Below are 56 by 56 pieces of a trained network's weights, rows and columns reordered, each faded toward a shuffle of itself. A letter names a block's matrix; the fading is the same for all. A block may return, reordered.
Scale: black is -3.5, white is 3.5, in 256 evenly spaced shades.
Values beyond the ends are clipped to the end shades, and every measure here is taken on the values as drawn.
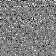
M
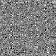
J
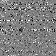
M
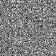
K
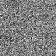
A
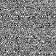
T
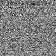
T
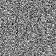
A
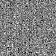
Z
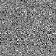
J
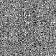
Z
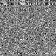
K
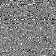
M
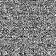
T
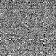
T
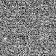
T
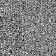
Z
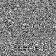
T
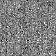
Z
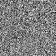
A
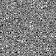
K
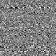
K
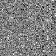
J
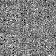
Z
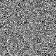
J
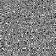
J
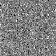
Z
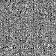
Z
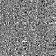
K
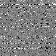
M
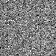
Z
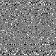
M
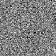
K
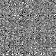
Z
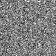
A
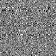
K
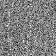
A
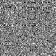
K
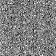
Z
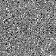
J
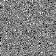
J
